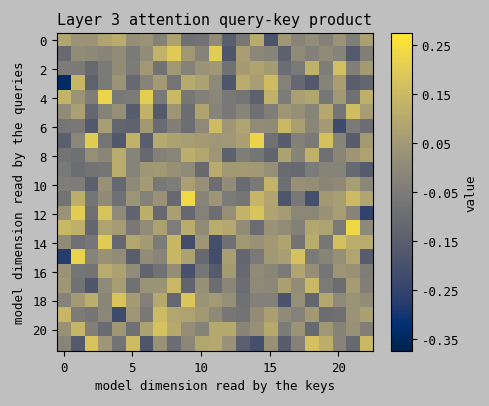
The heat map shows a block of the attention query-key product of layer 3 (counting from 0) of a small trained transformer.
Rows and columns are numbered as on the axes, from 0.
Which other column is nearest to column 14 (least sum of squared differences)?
13
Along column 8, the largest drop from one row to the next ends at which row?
18
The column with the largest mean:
8
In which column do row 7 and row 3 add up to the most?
14
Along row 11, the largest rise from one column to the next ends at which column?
9
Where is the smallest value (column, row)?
0, 3
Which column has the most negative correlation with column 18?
1
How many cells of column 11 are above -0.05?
16
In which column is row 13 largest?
21
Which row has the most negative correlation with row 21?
12
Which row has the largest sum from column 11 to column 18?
6
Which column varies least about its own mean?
10
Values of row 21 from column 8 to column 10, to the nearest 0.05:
-0.1 0 0.1
